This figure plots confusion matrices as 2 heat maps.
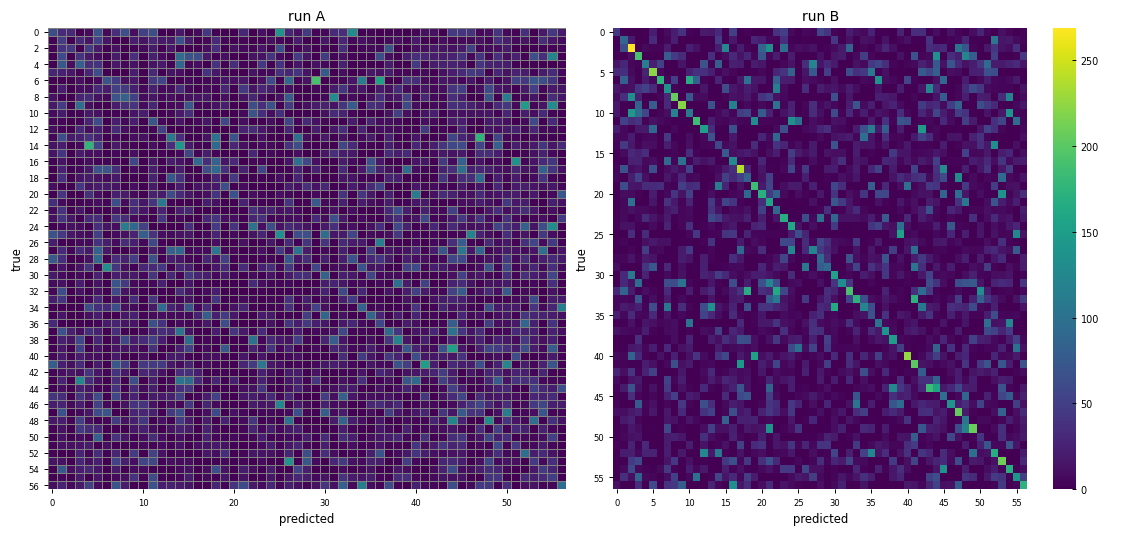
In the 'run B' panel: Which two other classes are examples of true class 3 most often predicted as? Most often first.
44, 48
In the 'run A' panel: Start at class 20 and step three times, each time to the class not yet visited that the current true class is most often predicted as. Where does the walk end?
49
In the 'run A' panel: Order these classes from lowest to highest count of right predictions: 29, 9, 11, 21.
21, 9, 29, 11
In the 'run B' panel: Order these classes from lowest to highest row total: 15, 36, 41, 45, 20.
15, 36, 45, 41, 20
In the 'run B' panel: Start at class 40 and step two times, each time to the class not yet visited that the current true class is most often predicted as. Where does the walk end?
14
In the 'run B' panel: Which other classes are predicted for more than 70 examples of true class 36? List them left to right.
10, 51, 54
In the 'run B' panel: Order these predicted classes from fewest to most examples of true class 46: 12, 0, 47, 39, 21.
0, 47, 21, 12, 39
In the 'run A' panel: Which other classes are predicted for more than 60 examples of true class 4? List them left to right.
1, 3, 14
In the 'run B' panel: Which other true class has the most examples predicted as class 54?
10
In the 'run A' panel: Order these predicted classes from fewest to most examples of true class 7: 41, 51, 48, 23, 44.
51, 41, 23, 44, 48
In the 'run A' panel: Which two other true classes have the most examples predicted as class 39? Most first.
17, 43
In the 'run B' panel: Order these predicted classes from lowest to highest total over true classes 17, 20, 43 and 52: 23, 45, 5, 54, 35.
23, 54, 5, 35, 45
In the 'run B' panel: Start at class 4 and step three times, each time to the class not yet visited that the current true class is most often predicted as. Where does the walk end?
39
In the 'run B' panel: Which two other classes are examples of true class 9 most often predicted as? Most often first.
16, 22
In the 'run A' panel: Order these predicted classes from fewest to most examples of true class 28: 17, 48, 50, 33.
48, 17, 50, 33
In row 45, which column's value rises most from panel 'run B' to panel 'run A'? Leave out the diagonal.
32
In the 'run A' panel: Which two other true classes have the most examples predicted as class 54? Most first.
27, 17
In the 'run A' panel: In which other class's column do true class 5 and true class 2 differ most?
30
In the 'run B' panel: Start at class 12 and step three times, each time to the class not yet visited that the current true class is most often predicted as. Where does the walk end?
30
